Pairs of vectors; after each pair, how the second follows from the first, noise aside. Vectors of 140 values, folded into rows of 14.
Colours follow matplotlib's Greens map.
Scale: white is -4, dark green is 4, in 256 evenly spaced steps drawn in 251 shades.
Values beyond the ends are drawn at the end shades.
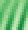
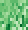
sign-scrambled.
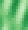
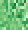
sign-scrambled.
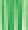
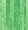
reversed, shrunk.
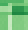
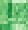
wrapped around, negated.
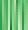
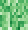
sign-scrambled.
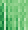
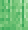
reversed, negated, shrunk.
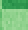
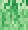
sign-scrambled.
